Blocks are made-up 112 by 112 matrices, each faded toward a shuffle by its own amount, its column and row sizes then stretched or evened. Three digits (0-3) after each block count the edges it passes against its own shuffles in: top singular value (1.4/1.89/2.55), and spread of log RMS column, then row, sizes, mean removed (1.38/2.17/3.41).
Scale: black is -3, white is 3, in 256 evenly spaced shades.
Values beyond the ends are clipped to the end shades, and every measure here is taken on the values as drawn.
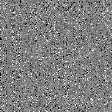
1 2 0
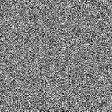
2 1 1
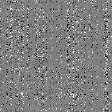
0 3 2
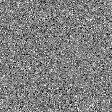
1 0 1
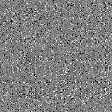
2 1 1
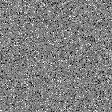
1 0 0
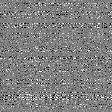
2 0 3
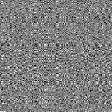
3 1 2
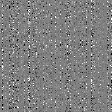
0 3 1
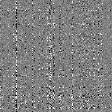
1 3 2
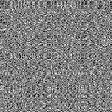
3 0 1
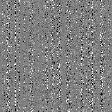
1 3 0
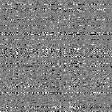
2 2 3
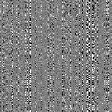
3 3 0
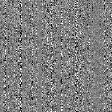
1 3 0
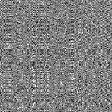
3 2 0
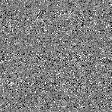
0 1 2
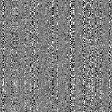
3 3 0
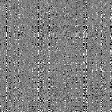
3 3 2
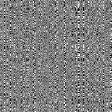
3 3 0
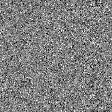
1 1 0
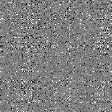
2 2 2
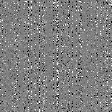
1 3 1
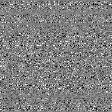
0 1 3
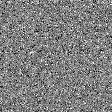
0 0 1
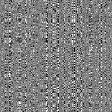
3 3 0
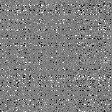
0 2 3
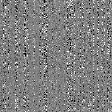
0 3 1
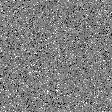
0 0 0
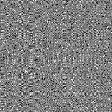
3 1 1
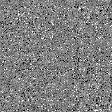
1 1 1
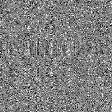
2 1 0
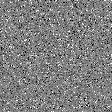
0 0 1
